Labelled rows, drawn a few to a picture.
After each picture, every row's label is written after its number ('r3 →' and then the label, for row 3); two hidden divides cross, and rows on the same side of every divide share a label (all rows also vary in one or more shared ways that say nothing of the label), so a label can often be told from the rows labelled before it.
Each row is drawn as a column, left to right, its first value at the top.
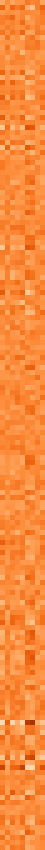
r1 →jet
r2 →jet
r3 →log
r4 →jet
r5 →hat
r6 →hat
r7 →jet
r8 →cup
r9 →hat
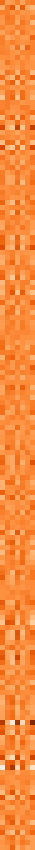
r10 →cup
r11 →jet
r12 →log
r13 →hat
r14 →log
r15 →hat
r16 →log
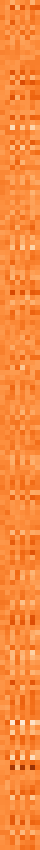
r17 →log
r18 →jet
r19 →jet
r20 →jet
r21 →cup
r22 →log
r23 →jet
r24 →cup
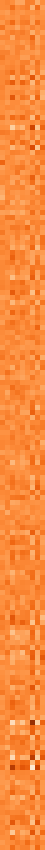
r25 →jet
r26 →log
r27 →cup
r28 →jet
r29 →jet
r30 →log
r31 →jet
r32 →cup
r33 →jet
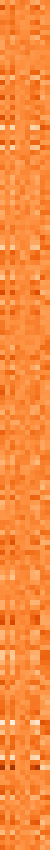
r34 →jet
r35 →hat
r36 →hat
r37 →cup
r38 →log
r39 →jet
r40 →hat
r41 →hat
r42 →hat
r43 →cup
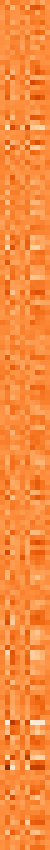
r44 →cup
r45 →jet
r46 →cup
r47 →jet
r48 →cup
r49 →jet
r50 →log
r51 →log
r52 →hat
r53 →jet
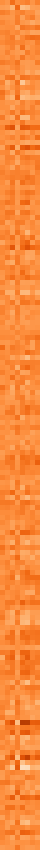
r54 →cup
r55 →cup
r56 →cup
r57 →cup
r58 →hat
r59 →log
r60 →jet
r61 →log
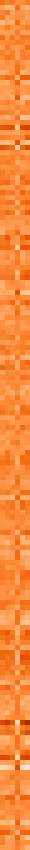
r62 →log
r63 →hat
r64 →log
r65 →cup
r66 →log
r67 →hat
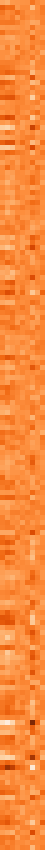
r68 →cup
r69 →jet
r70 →jet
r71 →hat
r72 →jet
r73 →jet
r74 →jet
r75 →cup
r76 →cup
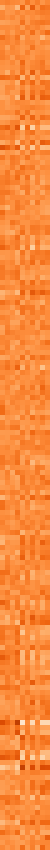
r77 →log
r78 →log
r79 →jet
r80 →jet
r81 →cup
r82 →log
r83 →hat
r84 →hat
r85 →cup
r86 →cup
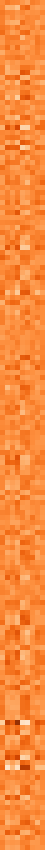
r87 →hat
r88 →hat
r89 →jet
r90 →hat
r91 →hat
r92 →log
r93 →cup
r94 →jet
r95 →hat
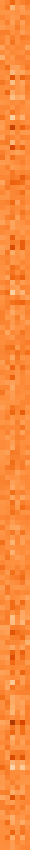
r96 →log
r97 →cup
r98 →cup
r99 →jet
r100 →log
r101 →log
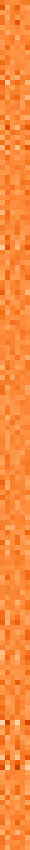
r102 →log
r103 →hat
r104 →log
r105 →hat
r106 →log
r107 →hat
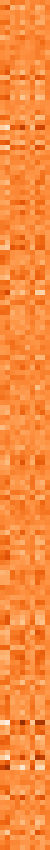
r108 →hat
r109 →cup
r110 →cup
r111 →cup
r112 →cup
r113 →jet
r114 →cup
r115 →jet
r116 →cup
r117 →cup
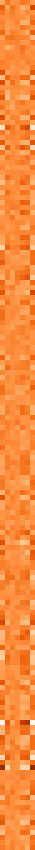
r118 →jet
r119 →log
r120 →log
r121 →hat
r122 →hat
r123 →hat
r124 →cup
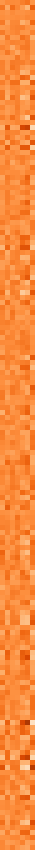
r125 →hat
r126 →log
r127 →cup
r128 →cup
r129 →log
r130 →cup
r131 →cup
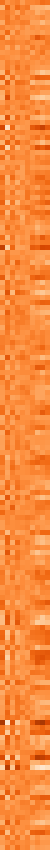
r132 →cup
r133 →jet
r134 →cup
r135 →log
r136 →jet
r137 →log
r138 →hat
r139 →log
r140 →log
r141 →cup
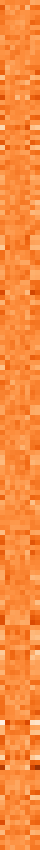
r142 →hat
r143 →jet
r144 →log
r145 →jet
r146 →cup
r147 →hat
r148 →jet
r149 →jet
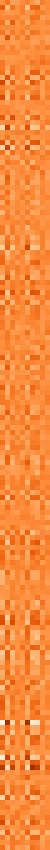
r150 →cup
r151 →log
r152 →jet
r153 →jet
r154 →cup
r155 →jet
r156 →log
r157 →jet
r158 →cup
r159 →hat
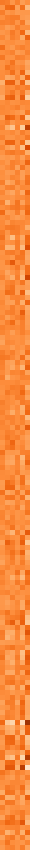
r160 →hat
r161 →log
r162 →log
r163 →hat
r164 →hat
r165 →jet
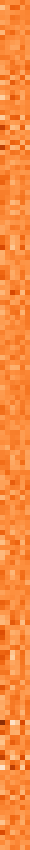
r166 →jet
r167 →cup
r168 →log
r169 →log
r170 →cup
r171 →cup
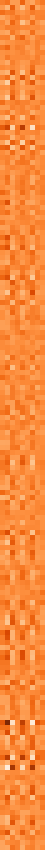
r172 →hat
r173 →hat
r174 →hat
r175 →jet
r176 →log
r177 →jet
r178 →cup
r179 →jet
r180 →log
